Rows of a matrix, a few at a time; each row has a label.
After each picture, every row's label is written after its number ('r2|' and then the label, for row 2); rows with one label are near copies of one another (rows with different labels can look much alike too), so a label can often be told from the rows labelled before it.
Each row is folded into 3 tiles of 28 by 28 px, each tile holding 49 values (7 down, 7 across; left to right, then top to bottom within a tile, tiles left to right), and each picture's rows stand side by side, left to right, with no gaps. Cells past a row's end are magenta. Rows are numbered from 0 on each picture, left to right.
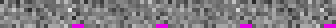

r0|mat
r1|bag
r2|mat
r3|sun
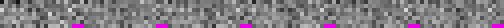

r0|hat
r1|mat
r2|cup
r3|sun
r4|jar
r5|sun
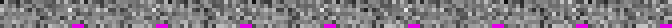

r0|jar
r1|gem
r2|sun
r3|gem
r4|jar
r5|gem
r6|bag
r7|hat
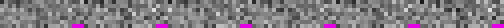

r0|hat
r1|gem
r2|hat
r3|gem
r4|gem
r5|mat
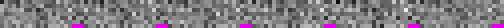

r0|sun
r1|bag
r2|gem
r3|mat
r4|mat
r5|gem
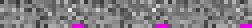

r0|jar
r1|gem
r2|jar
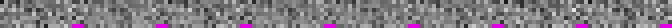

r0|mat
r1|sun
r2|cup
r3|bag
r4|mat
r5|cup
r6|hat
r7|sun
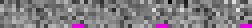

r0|cup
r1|jar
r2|bag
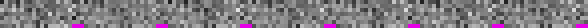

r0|mat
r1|bag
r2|mat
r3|jar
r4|mat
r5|cup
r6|mat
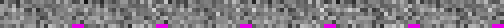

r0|cup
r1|hat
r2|bag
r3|jar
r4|gem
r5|cup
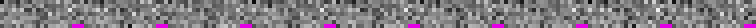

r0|gem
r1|cup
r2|mat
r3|hat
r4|gem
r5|bag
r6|jar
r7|jar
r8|bag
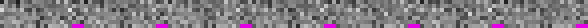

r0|jar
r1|bag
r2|sun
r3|cup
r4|cup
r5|gem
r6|mat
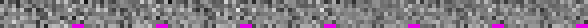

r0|cup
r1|mat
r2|sun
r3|jar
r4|hat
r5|mat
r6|cup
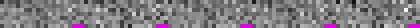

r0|gem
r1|gem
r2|sun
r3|bag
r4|jar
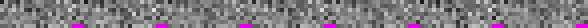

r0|mat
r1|gem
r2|gem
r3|mat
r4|hat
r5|mat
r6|sun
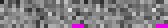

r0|bag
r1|gem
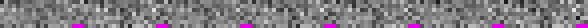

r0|hat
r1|cup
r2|gem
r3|cup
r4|gem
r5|jar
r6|mat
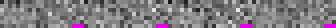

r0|hat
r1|gem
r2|jar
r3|sun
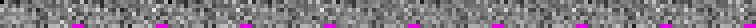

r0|hat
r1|cup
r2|hat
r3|jar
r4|hat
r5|hat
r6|sun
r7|cup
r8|bag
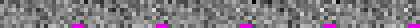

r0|cup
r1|sun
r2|gem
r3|hat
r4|sun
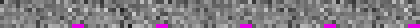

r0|jar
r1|cup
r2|hat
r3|jar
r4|jar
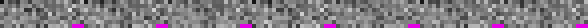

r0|gem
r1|hat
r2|sun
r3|gem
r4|gem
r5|hat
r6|hat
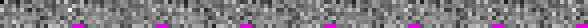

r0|jar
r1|hat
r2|cup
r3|gem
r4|mat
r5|sun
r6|bag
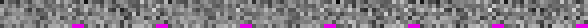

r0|sun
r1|sun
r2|sun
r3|gem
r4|mat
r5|gem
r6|mat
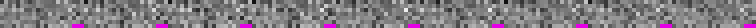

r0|mat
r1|bag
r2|mat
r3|sun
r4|jar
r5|jar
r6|hat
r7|gem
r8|jar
